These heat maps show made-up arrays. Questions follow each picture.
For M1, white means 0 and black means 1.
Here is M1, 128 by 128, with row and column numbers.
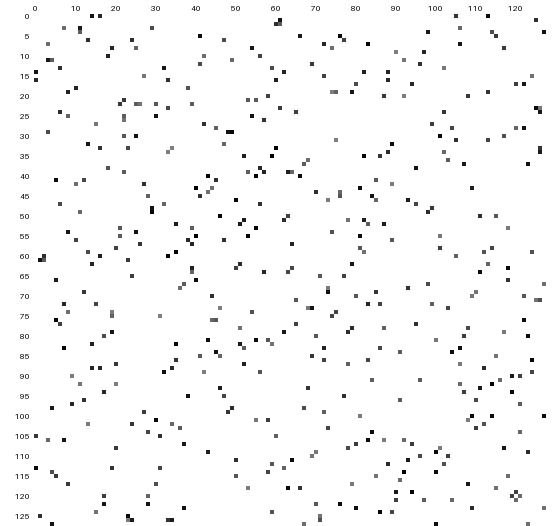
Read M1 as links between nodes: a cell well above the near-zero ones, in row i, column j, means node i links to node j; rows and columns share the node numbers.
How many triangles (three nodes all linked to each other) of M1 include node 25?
2
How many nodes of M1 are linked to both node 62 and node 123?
0
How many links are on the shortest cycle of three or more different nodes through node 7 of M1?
3
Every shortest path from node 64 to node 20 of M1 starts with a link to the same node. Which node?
node 39
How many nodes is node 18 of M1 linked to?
2
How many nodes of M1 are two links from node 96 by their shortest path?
5
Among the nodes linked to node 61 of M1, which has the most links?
node 23
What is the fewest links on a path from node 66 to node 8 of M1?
6
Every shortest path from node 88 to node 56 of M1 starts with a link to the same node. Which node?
node 112
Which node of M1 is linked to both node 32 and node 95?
node 47
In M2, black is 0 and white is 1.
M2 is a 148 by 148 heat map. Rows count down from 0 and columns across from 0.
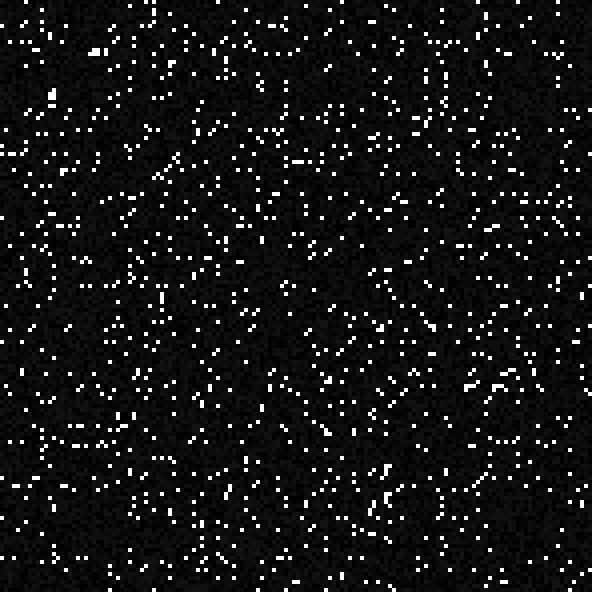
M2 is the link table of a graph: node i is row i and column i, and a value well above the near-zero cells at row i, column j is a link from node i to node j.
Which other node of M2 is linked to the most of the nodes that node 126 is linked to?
node 94
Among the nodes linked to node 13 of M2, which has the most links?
node 38
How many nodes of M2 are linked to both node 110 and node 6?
3
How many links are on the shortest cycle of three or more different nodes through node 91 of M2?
6
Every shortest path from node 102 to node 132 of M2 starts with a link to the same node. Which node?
node 65
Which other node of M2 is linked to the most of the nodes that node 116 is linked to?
node 24
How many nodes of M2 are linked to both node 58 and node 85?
4
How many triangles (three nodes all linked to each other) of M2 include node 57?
0
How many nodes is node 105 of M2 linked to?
3
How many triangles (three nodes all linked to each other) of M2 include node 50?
0
